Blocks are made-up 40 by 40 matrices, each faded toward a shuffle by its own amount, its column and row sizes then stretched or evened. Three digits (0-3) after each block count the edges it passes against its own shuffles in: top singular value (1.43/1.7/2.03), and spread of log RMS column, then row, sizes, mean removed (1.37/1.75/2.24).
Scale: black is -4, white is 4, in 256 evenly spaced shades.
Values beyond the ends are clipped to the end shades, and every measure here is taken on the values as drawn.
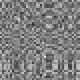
3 0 2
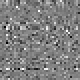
3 0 2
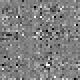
1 2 3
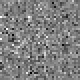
0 1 1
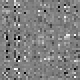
2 3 2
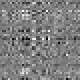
3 2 3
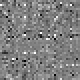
1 2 2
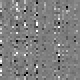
1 3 0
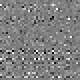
3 1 3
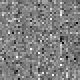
0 2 0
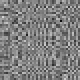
3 2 1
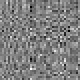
3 2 1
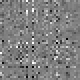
2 3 2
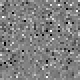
0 1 1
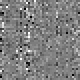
0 3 0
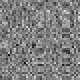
3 0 1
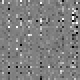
1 3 1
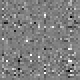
1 2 2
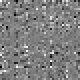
1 3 2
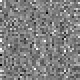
2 1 0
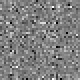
1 1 2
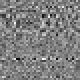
3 0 3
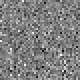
1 1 0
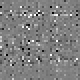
1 2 3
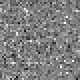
0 0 0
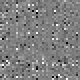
1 3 2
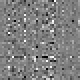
2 3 2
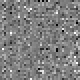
0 3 0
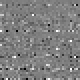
0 1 3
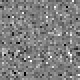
1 0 1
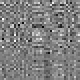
3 0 3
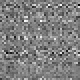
2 0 3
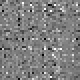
1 2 2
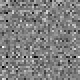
1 1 3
